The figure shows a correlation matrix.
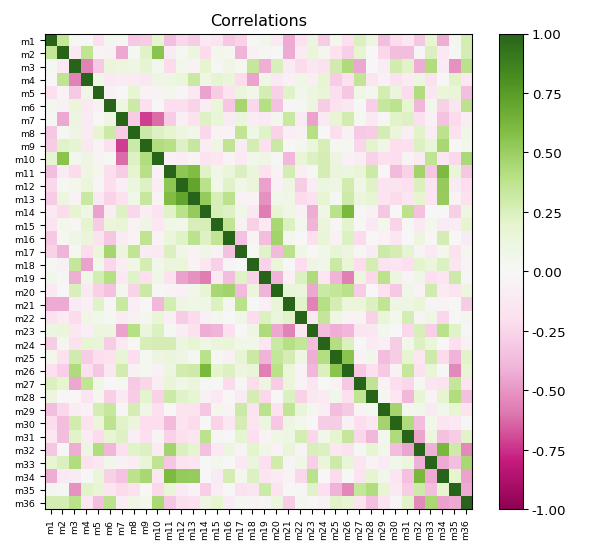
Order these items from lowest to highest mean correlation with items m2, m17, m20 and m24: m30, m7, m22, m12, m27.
m30, m7, m27, m12, m22
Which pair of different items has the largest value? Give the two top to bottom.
m12, m13
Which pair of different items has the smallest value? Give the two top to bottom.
m7, m9
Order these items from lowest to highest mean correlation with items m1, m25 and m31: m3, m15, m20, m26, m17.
m15, m17, m20, m3, m26
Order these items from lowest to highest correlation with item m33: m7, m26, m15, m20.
m7, m15, m26, m20
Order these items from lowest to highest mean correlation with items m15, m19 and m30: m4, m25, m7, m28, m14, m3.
m25, m28, m14, m3, m4, m7
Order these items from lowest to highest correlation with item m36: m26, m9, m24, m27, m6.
m27, m24, m9, m26, m6
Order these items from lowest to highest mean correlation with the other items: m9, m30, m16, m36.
m30, m36, m16, m9
